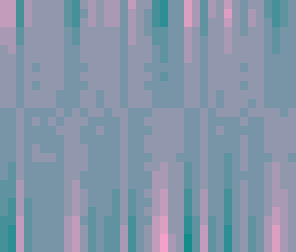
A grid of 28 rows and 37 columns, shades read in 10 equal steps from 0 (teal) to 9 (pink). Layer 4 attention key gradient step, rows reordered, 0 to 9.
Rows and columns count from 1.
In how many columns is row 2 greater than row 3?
2
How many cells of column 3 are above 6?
4
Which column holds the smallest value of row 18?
29
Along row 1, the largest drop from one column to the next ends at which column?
3
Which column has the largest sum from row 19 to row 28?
21
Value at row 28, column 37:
5
